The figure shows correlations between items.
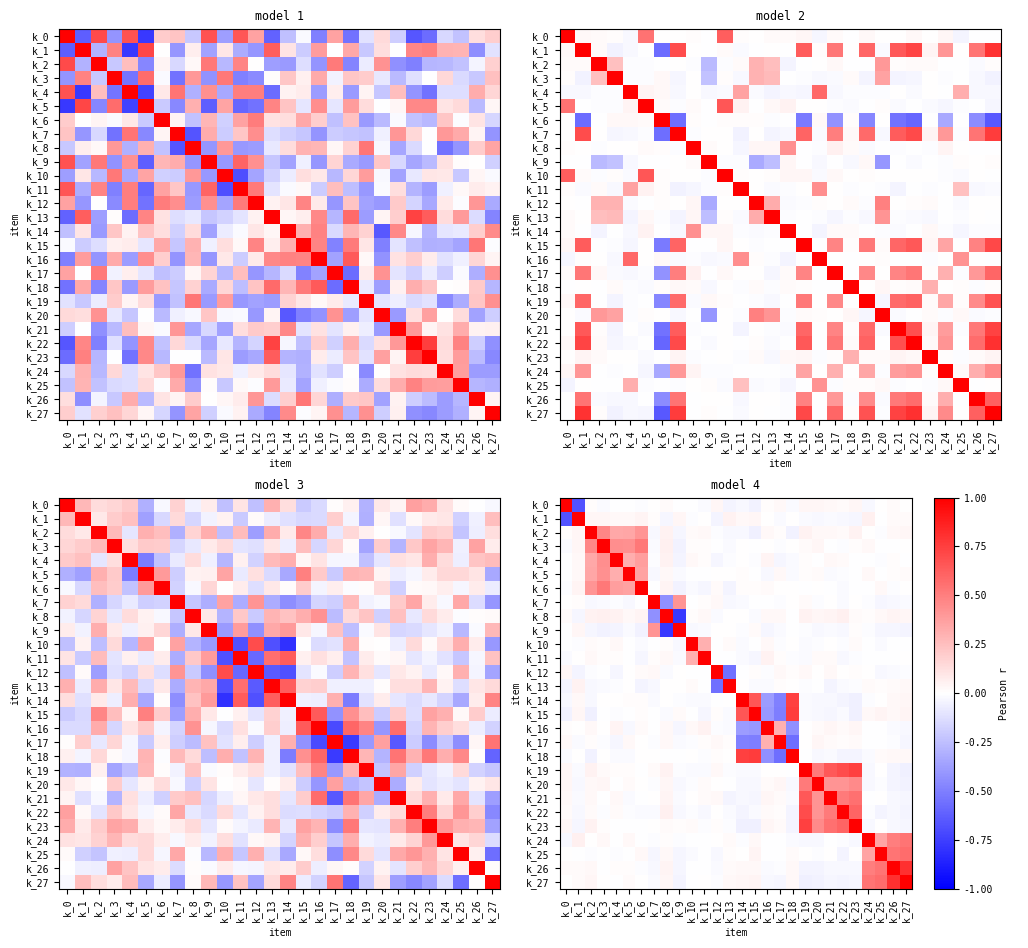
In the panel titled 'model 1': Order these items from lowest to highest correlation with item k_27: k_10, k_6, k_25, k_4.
k_25, k_6, k_10, k_4
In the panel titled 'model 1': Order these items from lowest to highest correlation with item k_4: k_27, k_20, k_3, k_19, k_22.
k_3, k_22, k_20, k_19, k_27
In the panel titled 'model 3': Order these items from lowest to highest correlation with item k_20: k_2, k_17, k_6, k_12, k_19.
k_19, k_12, k_2, k_6, k_17
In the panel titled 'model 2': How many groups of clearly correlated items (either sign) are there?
6
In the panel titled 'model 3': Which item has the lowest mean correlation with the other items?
k_17
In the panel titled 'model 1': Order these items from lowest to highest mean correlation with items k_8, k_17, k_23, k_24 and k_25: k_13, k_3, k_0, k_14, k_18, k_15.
k_15, k_0, k_14, k_18, k_3, k_13
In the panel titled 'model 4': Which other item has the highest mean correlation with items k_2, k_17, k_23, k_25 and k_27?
k_26
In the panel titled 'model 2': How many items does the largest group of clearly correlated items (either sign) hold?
11
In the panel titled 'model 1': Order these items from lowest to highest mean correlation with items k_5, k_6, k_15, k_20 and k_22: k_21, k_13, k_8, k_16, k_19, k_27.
k_27, k_19, k_21, k_8, k_16, k_13
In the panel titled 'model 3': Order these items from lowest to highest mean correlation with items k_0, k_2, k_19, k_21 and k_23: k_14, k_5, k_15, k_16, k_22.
k_14, k_5, k_22, k_15, k_16
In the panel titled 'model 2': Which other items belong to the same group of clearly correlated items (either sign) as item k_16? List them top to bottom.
k_4, k_11, k_25
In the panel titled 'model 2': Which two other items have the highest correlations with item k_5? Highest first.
k_10, k_0
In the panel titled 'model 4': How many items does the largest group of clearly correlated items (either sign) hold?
5
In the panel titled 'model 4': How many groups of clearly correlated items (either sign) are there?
8
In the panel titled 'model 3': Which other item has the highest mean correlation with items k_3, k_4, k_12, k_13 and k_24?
k_23
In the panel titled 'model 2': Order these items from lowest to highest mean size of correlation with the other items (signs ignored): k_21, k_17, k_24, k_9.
k_9, k_24, k_17, k_21
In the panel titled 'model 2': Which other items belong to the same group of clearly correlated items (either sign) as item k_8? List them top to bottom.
k_14
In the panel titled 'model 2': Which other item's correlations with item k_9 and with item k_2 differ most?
k_20
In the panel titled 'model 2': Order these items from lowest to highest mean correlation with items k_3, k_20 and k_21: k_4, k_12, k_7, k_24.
k_4, k_24, k_7, k_12
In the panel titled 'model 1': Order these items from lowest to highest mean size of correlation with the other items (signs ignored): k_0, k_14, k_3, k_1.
k_14, k_3, k_1, k_0
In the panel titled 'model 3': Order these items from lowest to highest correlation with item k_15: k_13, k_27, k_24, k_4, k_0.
k_0, k_27, k_4, k_13, k_24
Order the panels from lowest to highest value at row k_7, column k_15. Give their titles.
model 3, model 1, model 4, model 2
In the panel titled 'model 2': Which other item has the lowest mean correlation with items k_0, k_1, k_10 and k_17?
k_6
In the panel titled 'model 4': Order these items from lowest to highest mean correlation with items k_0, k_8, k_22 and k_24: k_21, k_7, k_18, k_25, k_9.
k_9, k_7, k_18, k_25, k_21
